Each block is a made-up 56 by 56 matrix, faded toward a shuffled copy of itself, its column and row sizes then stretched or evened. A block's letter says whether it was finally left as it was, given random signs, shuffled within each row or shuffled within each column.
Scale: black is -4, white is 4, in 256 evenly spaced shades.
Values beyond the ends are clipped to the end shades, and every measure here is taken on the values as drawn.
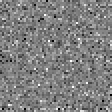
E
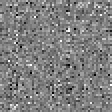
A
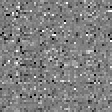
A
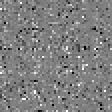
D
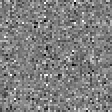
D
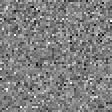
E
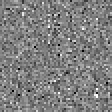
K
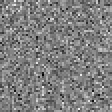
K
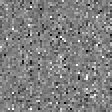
K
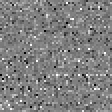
E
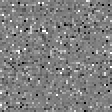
E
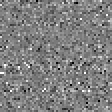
E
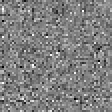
A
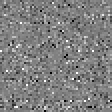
E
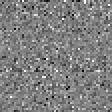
E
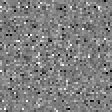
E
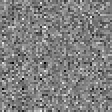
A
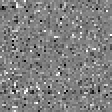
D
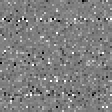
E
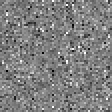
K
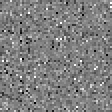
K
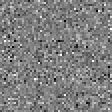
D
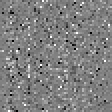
K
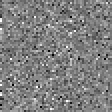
K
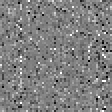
K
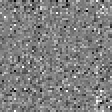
D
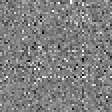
A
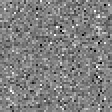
K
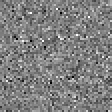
E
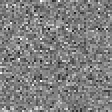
A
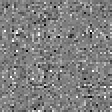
A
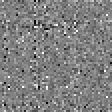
D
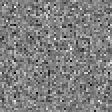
D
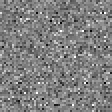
E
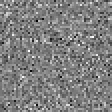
E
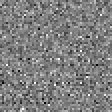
E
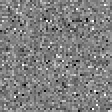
E
